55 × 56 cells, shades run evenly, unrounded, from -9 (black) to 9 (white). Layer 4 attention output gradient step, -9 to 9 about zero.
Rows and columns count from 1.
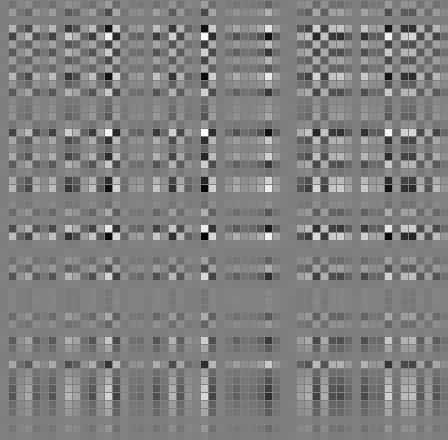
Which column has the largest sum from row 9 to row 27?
34
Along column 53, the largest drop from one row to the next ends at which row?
5
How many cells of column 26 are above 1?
23
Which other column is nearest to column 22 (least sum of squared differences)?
9
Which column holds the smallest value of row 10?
26
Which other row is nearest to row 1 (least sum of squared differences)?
47
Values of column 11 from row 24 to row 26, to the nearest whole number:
2 0 0
